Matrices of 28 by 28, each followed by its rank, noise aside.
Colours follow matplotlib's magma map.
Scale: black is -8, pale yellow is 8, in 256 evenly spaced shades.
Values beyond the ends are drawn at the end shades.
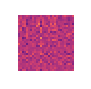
four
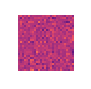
five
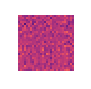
six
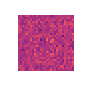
seven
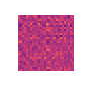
six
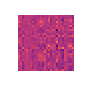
four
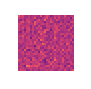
seven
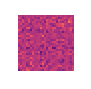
six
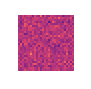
seven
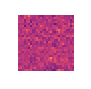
six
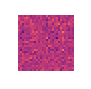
five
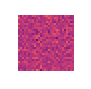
six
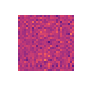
five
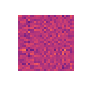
four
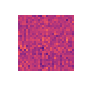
seven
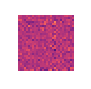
six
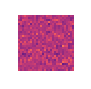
seven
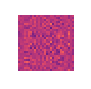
four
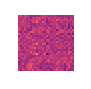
six
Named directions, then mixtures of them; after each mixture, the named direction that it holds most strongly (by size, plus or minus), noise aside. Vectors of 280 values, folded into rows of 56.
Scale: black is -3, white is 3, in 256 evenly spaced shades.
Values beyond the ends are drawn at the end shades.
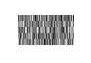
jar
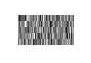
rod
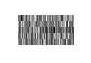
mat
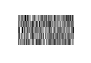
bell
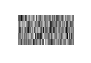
rod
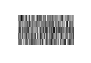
mat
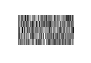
bell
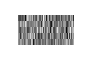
rod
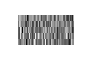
bell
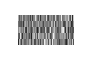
jar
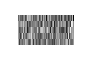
jar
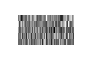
mat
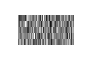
rod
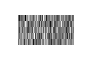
rod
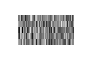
bell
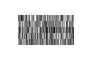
mat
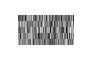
jar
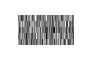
mat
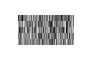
jar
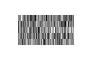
mat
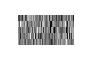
rod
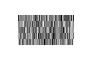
jar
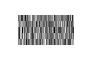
bell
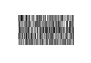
mat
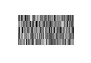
bell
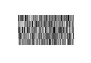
jar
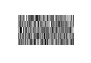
bell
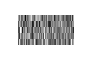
bell
